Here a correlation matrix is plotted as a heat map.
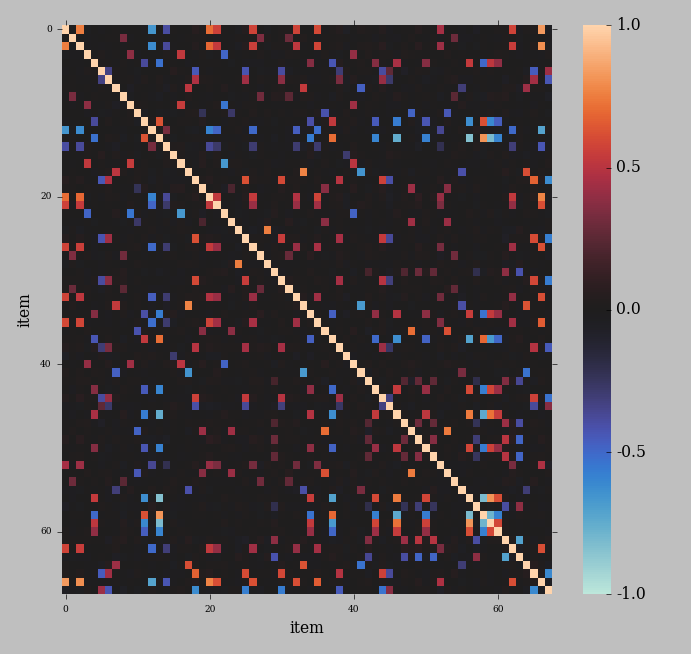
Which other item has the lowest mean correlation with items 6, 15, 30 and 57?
67
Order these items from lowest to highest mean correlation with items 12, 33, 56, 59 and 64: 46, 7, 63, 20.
20, 63, 7, 46
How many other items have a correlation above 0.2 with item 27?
4
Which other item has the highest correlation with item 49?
61
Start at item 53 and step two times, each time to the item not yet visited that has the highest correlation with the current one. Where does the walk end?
36
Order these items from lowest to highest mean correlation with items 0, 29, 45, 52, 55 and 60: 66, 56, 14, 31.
14, 31, 56, 66
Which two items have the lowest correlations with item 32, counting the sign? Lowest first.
12, 14
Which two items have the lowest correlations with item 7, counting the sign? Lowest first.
41, 55
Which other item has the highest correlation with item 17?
33
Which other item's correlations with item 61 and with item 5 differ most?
63
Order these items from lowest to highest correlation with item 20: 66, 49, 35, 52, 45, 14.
14, 45, 49, 52, 35, 66
